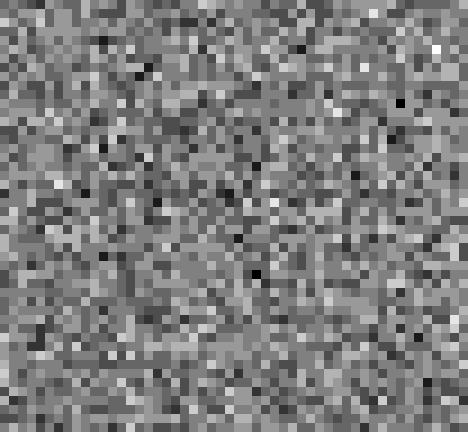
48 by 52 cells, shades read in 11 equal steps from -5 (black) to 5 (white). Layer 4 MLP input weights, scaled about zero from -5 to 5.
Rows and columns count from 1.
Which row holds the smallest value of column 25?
22
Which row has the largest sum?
6
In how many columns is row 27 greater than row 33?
21
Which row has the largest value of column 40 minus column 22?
3
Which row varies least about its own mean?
33
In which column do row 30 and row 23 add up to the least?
18
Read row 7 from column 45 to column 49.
3 0 -2 -1 2
